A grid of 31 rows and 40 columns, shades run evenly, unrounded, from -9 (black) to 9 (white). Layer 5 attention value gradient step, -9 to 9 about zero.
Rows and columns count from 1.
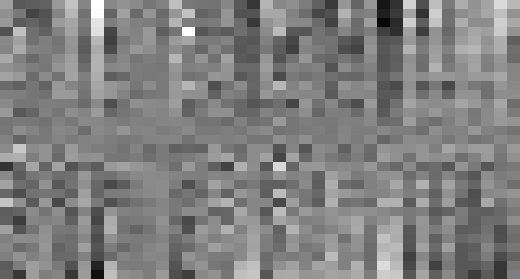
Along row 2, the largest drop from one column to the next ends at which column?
9
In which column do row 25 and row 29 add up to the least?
8
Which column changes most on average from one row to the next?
22
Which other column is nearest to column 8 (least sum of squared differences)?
39
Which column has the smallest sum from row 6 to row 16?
30
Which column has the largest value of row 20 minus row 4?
31
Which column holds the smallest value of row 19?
1
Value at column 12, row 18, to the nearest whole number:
-1
